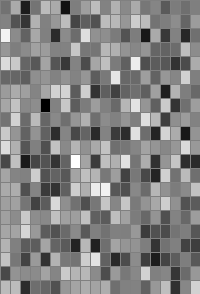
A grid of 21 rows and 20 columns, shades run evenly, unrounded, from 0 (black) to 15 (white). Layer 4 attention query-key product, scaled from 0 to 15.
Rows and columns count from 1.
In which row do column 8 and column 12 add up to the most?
12
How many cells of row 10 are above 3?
15
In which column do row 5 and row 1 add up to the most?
14
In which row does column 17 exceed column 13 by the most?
10
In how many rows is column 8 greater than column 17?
13
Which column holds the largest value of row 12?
8
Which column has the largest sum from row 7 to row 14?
2
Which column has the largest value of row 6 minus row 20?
19
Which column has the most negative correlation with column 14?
9
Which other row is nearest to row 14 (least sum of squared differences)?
21
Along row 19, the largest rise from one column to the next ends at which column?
6
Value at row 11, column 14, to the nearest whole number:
8
